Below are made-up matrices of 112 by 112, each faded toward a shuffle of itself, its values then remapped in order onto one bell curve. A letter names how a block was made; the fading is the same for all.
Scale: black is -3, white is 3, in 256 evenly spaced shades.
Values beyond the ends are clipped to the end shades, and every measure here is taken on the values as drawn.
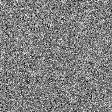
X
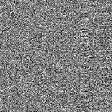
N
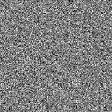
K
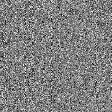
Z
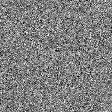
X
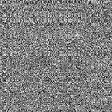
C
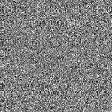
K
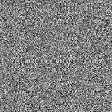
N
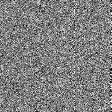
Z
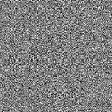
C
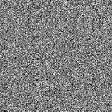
K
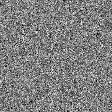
X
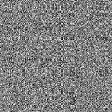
C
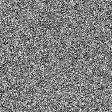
X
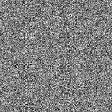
K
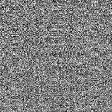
K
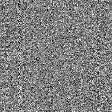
Z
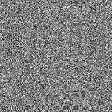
K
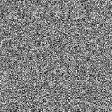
N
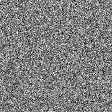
X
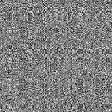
C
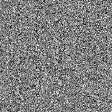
Z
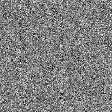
Z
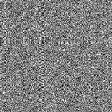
C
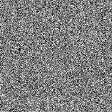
Z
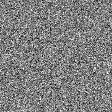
X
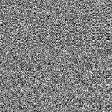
N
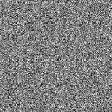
N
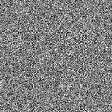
N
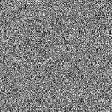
K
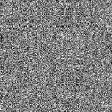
N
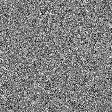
X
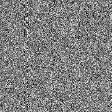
Z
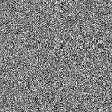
N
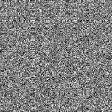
N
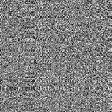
C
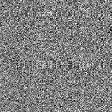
N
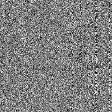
Z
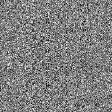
Z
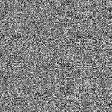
K
